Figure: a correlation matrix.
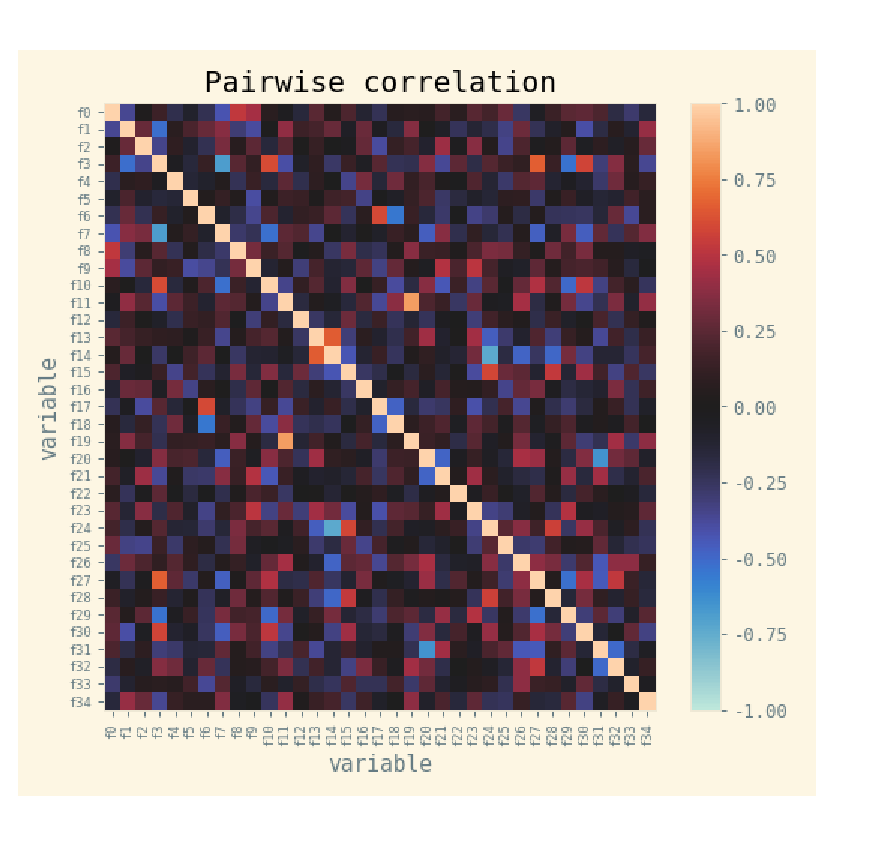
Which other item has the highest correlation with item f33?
f26
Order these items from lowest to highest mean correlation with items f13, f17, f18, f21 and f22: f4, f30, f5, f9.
f5, f30, f4, f9
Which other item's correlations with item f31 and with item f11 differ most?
f19
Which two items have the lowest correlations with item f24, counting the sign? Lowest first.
f14, f13
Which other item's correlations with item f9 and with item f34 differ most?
f1
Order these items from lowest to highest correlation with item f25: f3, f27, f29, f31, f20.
f27, f20, f29, f3, f31
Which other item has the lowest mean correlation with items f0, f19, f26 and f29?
f17
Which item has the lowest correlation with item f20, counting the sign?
f31
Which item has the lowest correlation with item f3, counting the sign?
f7
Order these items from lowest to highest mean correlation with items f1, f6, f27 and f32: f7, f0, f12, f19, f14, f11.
f0, f7, f12, f14, f11, f19
